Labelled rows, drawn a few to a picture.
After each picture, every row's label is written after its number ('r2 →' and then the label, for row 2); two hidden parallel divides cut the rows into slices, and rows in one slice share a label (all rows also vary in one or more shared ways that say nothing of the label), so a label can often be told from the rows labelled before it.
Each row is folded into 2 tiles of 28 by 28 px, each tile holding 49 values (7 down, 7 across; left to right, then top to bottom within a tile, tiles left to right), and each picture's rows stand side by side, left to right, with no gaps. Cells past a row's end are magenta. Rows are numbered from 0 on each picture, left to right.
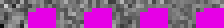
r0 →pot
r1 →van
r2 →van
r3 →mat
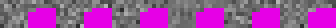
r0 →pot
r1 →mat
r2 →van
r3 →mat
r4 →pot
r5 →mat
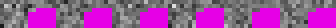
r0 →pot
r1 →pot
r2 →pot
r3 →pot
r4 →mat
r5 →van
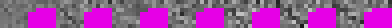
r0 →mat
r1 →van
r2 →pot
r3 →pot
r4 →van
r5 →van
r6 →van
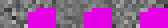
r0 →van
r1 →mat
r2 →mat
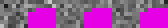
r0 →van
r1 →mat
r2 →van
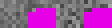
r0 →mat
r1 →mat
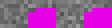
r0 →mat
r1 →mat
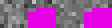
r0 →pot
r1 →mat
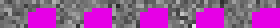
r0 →pot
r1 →mat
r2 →van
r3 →van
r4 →van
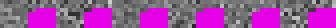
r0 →pot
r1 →pot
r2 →mat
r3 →mat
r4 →mat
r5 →pot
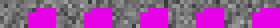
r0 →mat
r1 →van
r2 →mat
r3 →pot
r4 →pot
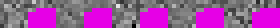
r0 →pot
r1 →mat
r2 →pot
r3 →mat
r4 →van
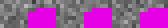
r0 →van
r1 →mat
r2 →mat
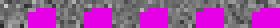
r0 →pot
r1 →mat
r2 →mat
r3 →mat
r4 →van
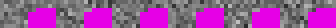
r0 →pot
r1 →van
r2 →mat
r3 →van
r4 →mat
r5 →van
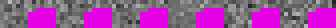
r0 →van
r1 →pot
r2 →van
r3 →mat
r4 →pot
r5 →van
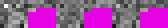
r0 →pot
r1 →mat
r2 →pot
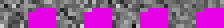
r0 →van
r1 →van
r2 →pot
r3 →pot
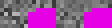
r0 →van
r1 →mat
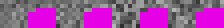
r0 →mat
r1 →mat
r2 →van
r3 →pot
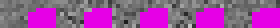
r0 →mat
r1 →van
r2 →mat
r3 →mat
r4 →mat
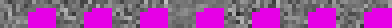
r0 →pot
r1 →pot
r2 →pot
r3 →mat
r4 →pot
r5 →pot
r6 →mat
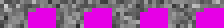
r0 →pot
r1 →pot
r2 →pot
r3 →van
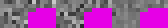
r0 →pot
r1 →pot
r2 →mat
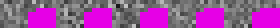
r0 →pot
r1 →pot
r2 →van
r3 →pot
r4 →mat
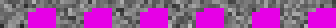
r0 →pot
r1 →van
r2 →van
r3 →van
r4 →pot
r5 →mat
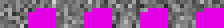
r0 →pot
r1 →pot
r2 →pot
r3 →pot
